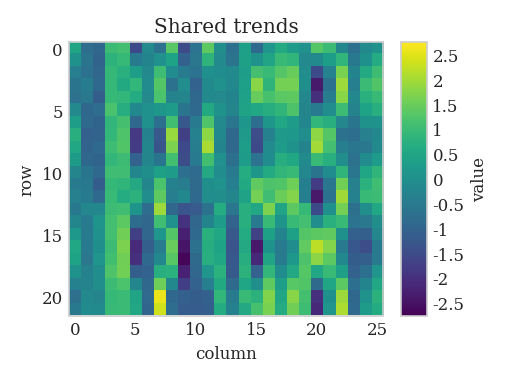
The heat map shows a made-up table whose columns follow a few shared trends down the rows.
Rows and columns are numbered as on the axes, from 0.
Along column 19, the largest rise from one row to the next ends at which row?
13
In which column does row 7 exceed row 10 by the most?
20
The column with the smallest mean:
9
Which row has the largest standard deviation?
16
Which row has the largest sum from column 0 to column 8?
21
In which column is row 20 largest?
7
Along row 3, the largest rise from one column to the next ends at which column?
22
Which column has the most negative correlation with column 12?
6
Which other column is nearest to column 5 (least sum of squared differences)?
15
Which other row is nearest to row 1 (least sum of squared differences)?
10
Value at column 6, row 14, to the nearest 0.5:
-1
